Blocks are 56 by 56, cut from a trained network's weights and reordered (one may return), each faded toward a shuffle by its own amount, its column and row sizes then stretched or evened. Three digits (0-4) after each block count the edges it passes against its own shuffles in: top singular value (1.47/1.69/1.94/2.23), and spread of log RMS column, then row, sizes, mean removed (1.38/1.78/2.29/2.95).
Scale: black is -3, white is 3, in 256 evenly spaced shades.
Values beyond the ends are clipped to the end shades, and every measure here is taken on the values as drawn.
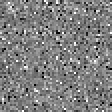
0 2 1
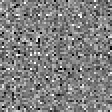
1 2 1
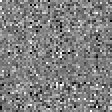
0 2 3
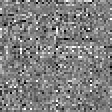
1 2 3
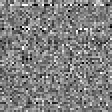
1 1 2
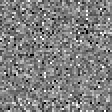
0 0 1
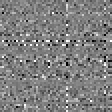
2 1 4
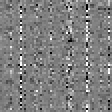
3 4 1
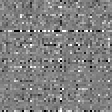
2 1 4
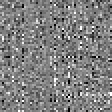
2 4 2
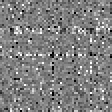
1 2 2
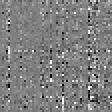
0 4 2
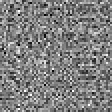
3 1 0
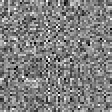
4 2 0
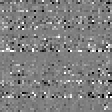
1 2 4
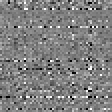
3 2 4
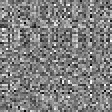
4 2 1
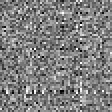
3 2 1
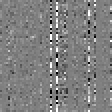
3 4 0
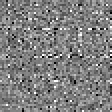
2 2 2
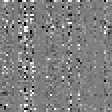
1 4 2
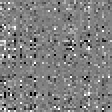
0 4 3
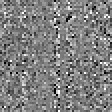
0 4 1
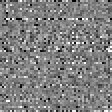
0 1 4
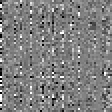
2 4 0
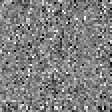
0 2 0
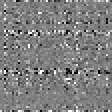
2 2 4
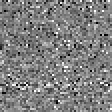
1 0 2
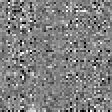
2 3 2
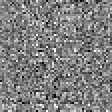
1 1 0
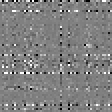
4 3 4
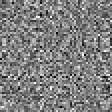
4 2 1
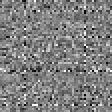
3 2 3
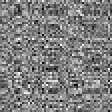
4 2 1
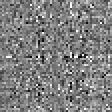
1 3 1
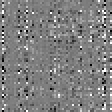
2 4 3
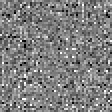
0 2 2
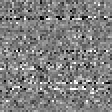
1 0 4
